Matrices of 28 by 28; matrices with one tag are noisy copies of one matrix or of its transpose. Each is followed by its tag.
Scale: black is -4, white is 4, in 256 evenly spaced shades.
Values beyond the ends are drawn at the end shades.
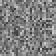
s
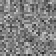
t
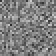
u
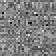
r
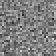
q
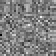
t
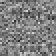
s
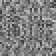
s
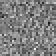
q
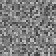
q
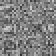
t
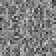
s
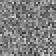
q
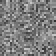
t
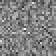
u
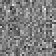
s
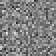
u
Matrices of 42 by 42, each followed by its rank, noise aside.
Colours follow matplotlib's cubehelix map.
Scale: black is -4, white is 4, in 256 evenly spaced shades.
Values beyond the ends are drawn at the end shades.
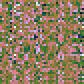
six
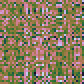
four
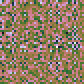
four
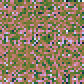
six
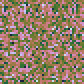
eight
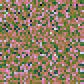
eight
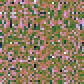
eight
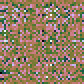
six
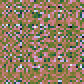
four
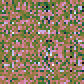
six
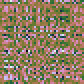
four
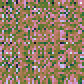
four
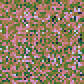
eight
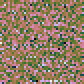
twelve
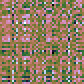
four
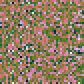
eight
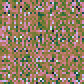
six
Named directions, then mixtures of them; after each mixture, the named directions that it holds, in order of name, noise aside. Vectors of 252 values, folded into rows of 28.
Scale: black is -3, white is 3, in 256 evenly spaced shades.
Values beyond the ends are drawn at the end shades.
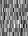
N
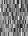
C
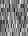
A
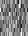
A, C.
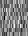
N.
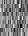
C.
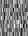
N.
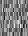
N.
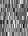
A, N.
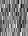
A, C.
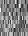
C, N.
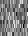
A, N.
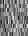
A, C.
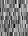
C, N.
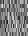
A, C.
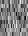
A.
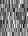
A, N.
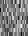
C.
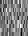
C, N.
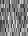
A.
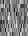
A.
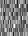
C, N.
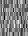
N.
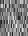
A, C.
